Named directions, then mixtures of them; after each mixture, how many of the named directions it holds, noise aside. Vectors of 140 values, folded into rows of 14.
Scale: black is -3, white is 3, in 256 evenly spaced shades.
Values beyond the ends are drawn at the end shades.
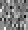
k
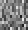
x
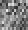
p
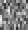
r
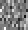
one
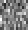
one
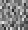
three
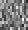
one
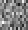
three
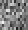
four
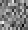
two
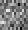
three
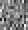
two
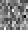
four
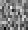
two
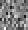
one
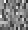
two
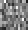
four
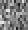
four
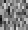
one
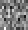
two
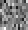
four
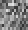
one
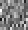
three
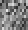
one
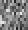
three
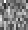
one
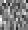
one
